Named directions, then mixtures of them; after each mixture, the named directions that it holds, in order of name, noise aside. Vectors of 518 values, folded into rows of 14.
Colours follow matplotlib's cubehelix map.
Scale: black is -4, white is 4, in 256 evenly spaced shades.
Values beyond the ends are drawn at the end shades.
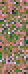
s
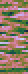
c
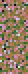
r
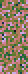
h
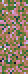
r, s.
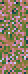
s.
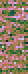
c, r, s.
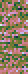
c, h, r.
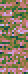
c, s.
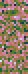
c, r, s.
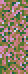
h, s.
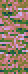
c.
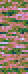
c.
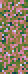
h.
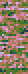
c, h, r.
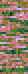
c.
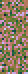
c, h, s.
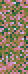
h, s.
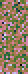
h.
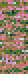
c, s.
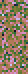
h, r, s.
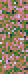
c, s.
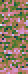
c, h, r.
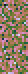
h, r.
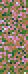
c, s.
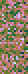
c, h, s.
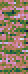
c, s.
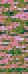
c.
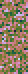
c, h.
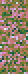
c, s.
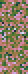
h, s.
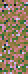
r.
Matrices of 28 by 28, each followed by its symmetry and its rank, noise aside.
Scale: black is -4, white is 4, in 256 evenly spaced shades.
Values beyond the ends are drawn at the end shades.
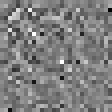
symmetric, rank five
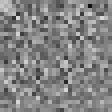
symmetric, rank six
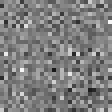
no symmetry, rank six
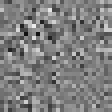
antisymmetric, rank six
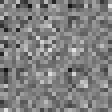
symmetric, rank six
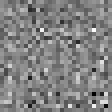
no symmetry, rank six
